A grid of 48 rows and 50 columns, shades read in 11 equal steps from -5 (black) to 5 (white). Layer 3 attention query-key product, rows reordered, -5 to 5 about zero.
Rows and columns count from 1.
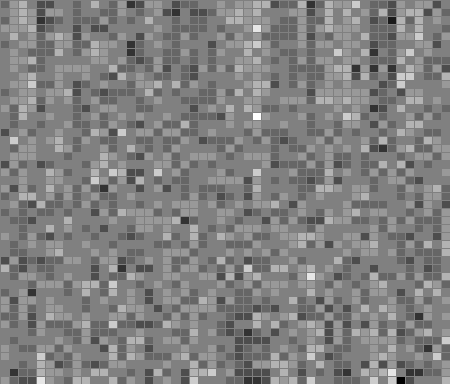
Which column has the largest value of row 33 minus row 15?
25
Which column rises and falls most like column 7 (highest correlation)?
41
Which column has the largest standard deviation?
29
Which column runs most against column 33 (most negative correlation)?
45
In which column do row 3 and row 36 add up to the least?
44
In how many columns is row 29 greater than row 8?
15
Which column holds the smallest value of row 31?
37
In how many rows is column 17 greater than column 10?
17
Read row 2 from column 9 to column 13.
-1 0 0 -1 -1
